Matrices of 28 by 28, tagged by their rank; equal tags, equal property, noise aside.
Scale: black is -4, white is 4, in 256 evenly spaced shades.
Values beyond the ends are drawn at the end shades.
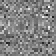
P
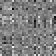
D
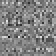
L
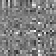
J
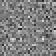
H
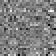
J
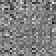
J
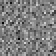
P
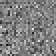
P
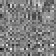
D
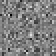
L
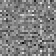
H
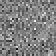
H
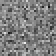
H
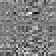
D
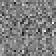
L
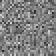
P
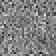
H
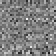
J
